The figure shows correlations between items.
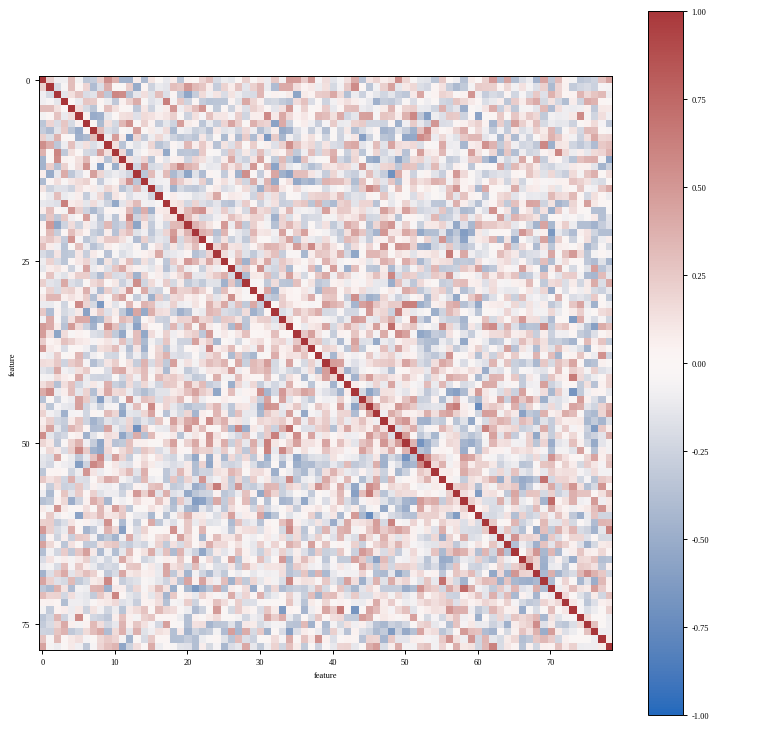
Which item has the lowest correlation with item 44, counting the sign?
8
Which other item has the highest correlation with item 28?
13
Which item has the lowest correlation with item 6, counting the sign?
32
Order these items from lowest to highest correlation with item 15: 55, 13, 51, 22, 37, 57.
22, 55, 37, 51, 13, 57
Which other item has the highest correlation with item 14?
12
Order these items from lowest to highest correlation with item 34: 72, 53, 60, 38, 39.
60, 53, 38, 72, 39
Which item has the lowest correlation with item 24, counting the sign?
43
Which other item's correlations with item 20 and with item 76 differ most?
48
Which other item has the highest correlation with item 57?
45
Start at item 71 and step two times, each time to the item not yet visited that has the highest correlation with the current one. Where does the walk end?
2
